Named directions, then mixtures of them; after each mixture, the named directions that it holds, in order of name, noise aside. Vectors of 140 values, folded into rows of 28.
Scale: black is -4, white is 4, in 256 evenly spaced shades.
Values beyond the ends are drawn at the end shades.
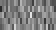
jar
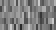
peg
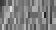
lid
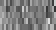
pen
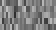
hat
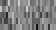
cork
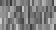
hat, lid, pen.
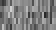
cork, lid.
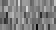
cork, peg.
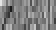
lid.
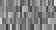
hat, peg, pen.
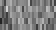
cork, pen.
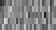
lid.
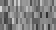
cork.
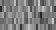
jar, peg.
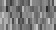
cork, pen.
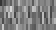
cork, hat, lid.
